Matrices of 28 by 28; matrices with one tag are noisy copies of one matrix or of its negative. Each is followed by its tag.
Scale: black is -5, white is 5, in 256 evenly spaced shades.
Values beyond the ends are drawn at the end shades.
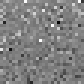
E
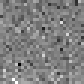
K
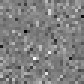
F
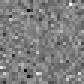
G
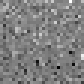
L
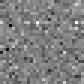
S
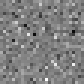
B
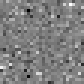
G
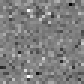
G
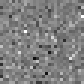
F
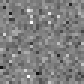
G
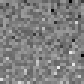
L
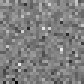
K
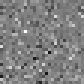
F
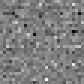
B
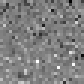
L
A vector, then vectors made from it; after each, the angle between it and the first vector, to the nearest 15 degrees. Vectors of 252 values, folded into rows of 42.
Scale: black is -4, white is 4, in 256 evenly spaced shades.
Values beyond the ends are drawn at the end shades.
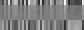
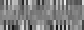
45 degrees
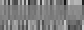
165 degrees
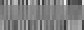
15 degrees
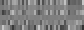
45 degrees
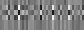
105 degrees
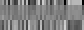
165 degrees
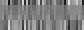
150 degrees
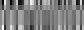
90 degrees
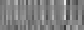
60 degrees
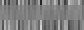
135 degrees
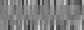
45 degrees
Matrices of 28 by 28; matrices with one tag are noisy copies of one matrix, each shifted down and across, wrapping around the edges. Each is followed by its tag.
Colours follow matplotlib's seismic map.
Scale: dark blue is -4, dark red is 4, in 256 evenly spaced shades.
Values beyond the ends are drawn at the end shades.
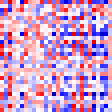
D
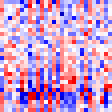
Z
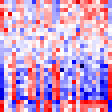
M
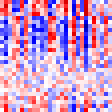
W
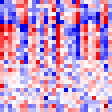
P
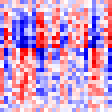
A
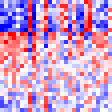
M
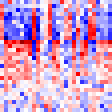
M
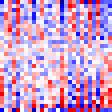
Z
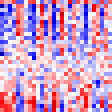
W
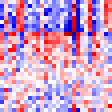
M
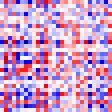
D
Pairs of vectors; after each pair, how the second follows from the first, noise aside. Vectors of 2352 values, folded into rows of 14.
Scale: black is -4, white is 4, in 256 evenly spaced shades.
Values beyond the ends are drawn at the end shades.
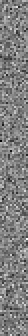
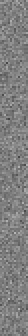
wrapped around, negated, shrunk.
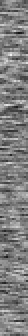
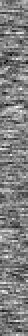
negated.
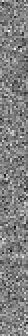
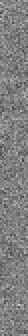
reversed, shrunk.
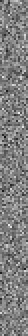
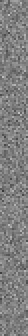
shrunk.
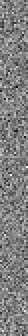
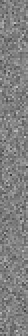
negated, shrunk.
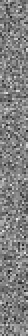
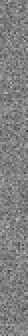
shrunk.
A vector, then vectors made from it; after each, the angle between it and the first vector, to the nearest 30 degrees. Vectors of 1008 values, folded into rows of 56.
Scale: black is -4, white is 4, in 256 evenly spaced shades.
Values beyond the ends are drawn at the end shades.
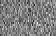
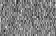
60 degrees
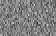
150 degrees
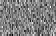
120 degrees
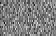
30 degrees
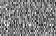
120 degrees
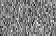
30 degrees
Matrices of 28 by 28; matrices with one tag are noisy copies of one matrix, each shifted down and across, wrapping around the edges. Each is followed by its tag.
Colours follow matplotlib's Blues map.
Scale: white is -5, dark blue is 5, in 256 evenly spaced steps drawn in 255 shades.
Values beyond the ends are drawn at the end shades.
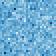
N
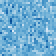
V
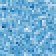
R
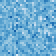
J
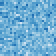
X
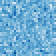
V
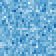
N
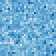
N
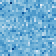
R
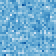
R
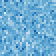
J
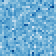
J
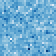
R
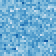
X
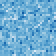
N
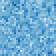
V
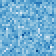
R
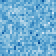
N
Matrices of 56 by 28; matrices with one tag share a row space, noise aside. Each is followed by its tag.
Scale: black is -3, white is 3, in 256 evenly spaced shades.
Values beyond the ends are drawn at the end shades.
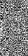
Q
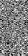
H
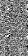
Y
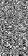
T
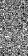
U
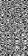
H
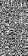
Y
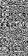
Q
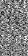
H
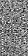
H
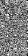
Y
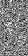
T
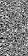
Q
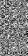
Y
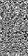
H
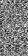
H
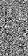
T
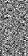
T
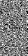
Y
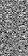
T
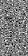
T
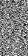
H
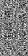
T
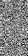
U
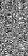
T
